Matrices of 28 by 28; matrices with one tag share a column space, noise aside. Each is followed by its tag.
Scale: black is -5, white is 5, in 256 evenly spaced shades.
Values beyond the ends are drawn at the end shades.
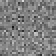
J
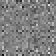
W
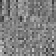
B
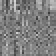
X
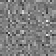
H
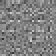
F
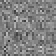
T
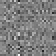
T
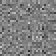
F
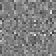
H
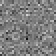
F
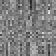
X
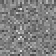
F
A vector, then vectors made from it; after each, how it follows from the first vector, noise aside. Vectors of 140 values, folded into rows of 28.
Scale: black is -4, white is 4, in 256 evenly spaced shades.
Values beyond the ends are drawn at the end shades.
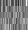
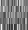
reversed.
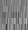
wrapped around, negated, shrunk.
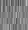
shrunk.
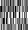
wrapped around, negated, scaled up.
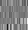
wrapped around, negated, partly zeroed.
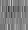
wrapped around, partly zeroed.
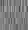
wrapped around, negated, shrunk.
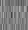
wrapped around, negated, shrunk.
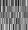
copied.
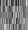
copied.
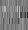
wrapped around, partly zeroed.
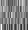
reversed.
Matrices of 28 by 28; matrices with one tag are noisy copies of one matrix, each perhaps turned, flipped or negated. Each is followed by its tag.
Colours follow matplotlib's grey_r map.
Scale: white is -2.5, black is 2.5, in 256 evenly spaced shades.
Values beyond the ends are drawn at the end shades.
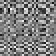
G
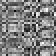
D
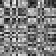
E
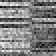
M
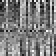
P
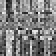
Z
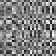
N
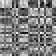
E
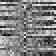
P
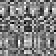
D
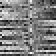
P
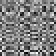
N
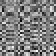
N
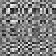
G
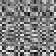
N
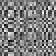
G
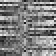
P
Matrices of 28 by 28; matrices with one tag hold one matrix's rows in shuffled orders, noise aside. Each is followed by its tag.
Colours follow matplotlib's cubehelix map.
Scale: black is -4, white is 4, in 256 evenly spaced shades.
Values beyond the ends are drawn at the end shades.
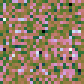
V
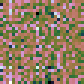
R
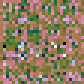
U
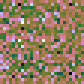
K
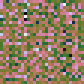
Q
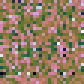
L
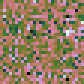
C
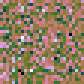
K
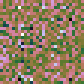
K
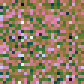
K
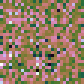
R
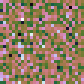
K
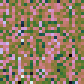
K
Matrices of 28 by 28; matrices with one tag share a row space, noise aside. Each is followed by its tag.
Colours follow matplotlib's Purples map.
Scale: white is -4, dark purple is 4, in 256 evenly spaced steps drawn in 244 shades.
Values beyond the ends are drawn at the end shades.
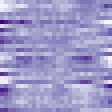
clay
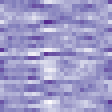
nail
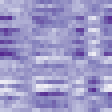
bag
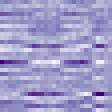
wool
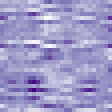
nail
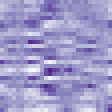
nail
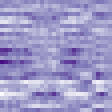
wool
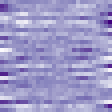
clay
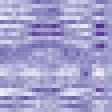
wool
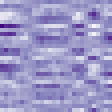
bag
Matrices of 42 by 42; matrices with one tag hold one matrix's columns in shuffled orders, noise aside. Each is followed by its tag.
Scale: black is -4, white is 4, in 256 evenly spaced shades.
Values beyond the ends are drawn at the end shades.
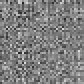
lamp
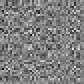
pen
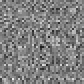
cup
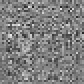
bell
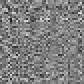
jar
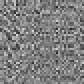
pen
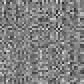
lamp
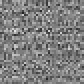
pen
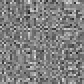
lamp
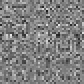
bell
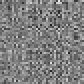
lamp
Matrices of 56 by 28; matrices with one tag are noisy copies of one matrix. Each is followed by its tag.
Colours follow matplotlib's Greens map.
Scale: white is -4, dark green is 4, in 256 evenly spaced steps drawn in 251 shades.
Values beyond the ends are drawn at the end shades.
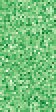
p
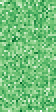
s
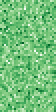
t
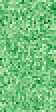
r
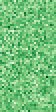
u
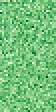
u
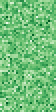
r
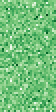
p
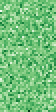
u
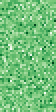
p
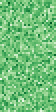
s
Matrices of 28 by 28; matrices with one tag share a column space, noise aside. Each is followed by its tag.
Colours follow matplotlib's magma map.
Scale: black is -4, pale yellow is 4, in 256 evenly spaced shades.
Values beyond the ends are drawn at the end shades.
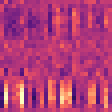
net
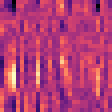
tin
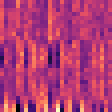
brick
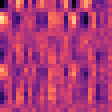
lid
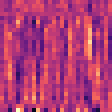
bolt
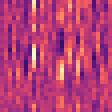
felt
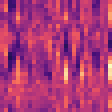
felt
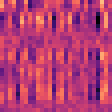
lid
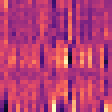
brick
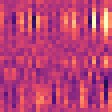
net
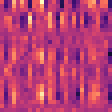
lid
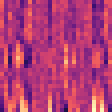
brick
